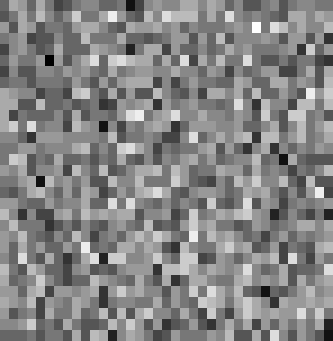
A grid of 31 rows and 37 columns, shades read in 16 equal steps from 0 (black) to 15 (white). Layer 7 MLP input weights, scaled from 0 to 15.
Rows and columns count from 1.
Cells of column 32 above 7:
14
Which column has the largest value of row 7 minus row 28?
31
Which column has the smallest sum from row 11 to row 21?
32
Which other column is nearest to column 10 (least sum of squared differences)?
25
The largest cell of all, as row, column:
3, 29
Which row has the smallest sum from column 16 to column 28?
30
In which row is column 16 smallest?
1
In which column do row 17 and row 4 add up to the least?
5
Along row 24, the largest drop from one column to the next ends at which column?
12
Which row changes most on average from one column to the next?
24
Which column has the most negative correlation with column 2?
16
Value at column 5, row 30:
6
